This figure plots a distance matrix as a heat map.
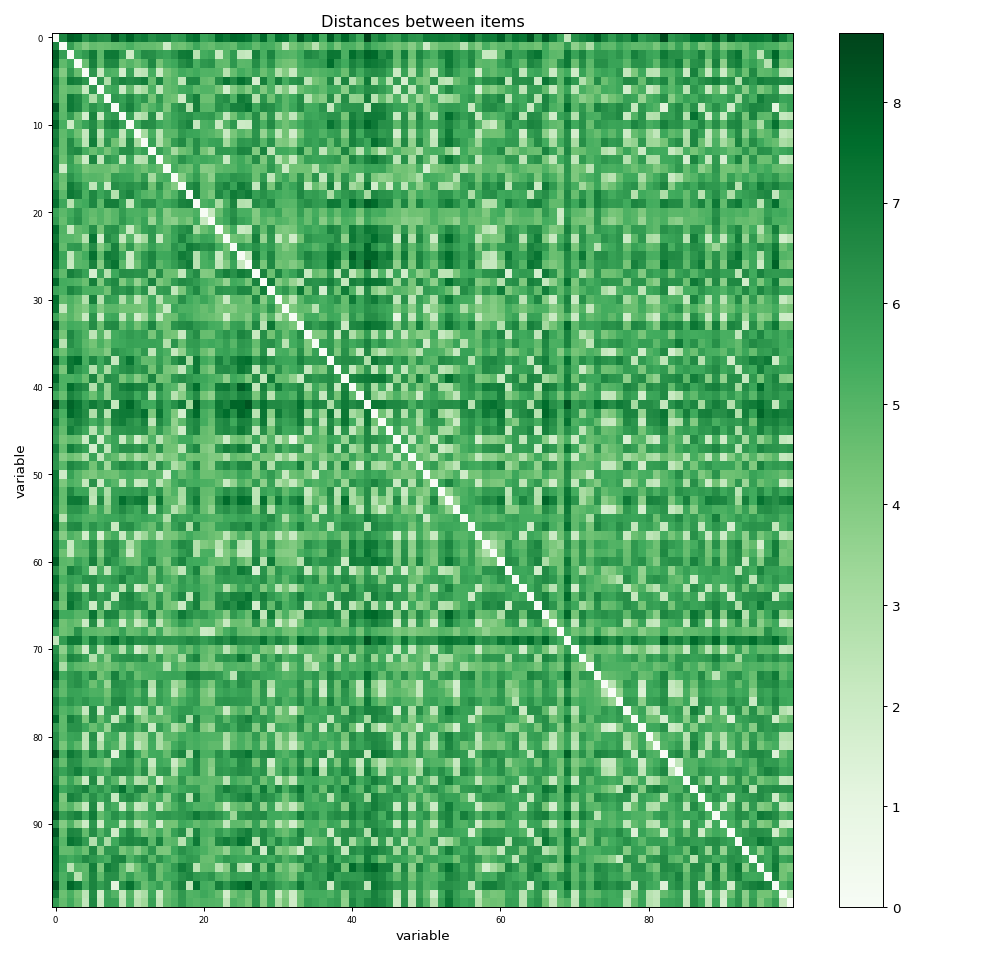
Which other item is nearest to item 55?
50
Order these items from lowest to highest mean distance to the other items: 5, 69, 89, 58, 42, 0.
58, 5, 89, 42, 69, 0
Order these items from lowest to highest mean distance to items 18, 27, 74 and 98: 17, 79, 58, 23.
79, 17, 23, 58
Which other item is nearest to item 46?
32
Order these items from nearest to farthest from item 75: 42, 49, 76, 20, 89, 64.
49, 76, 20, 89, 64, 42
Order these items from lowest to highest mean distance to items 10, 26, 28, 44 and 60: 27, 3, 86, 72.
72, 3, 86, 27
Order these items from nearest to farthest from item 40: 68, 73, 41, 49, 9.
49, 41, 68, 73, 9
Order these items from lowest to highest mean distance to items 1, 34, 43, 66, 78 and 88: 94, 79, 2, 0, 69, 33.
79, 33, 94, 2, 69, 0
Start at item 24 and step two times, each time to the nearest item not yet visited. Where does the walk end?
89
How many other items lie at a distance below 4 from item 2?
8
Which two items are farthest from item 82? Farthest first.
0, 69
